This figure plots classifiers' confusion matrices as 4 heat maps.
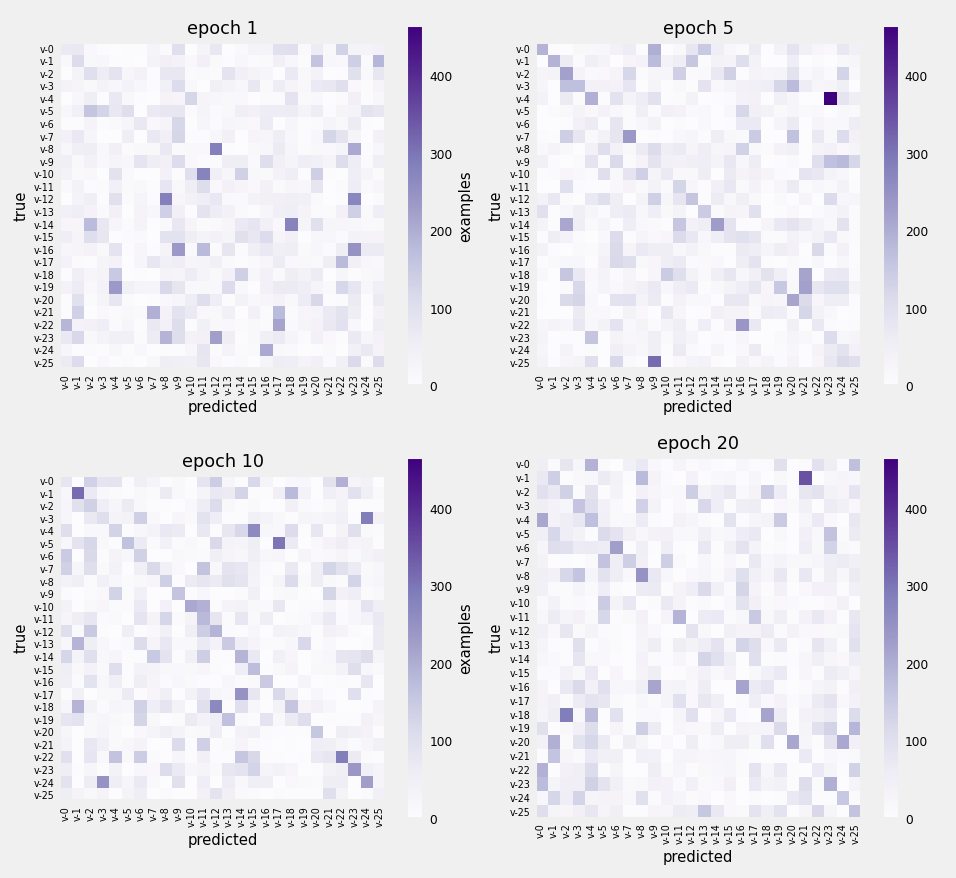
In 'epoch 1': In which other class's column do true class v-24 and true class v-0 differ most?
v-16
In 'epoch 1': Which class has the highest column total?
v-23
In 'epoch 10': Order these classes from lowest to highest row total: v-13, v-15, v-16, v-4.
v-16, v-15, v-13, v-4
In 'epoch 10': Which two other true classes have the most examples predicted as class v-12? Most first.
v-18, v-0
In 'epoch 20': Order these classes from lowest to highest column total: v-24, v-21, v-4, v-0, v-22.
v-24, v-22, v-21, v-0, v-4
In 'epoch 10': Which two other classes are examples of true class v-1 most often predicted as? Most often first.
v-18, v-14
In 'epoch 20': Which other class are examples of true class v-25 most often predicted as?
v-13
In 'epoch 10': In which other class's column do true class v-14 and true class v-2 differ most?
v-7
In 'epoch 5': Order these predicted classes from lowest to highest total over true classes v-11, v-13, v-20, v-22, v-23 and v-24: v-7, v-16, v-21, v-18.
v-18, v-21, v-7, v-16
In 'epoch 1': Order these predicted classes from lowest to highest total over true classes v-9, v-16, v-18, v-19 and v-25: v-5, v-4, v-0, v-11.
v-5, v-0, v-11, v-4
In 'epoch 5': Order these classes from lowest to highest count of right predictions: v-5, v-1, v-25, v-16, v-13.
v-5, v-16, v-25, v-13, v-1
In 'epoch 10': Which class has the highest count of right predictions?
v-1
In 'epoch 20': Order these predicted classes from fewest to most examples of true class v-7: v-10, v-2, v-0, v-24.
v-2, v-0, v-24, v-10
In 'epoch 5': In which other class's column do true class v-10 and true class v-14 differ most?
v-2
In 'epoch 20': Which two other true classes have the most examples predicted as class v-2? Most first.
v-18, v-8
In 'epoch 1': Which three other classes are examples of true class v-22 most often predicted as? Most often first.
v-17, v-0, v-9
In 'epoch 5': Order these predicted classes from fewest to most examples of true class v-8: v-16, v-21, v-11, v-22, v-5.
v-21, v-22, v-11, v-5, v-16
